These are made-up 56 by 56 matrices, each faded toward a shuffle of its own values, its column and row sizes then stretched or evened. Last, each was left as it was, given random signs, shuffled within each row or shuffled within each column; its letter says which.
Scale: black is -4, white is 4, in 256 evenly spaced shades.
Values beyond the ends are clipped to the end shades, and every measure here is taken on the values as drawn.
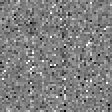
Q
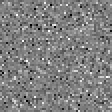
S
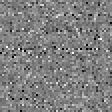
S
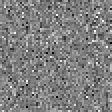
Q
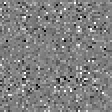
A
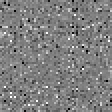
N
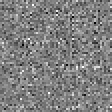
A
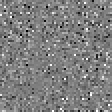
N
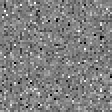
Q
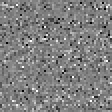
S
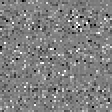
S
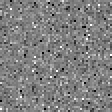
Q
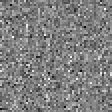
Q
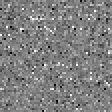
S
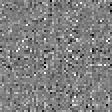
A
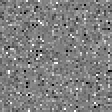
Q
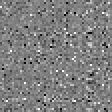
A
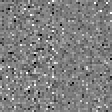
Q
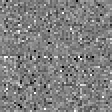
N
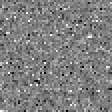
S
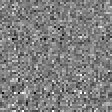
A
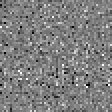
N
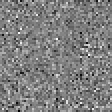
N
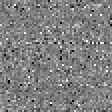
S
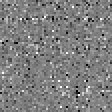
N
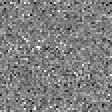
S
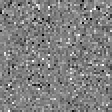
N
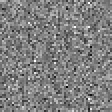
Q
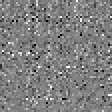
A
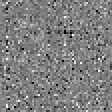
Q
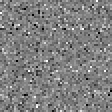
S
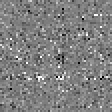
N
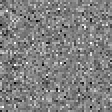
N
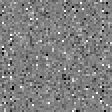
Q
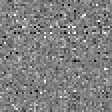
A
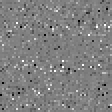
S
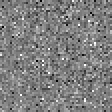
Q
